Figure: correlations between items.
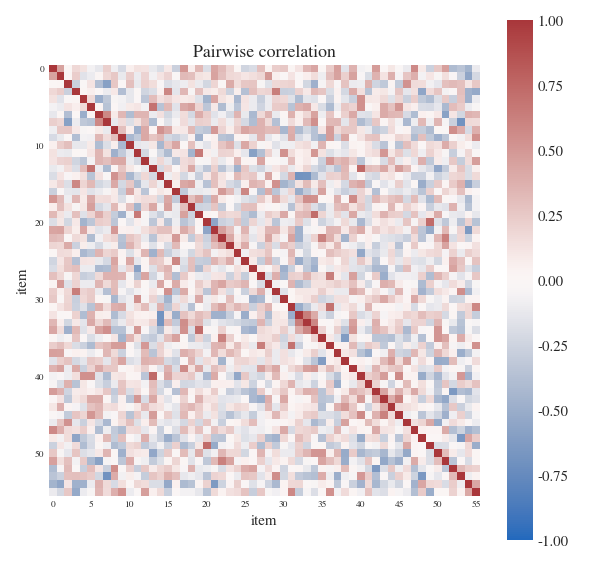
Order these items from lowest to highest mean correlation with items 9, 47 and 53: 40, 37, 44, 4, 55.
37, 44, 55, 4, 40
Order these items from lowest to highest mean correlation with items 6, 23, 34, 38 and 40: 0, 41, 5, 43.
41, 0, 5, 43
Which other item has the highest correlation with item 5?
13
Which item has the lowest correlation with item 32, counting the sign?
14
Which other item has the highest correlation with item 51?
22
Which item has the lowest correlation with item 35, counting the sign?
38
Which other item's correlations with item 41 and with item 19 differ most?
34
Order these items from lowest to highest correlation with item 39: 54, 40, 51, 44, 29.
54, 51, 40, 44, 29
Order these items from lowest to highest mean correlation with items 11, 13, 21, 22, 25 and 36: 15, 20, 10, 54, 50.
20, 54, 50, 15, 10
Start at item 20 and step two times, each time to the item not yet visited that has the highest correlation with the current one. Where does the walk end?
46
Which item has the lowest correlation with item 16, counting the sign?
32
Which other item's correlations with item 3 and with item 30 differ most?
15
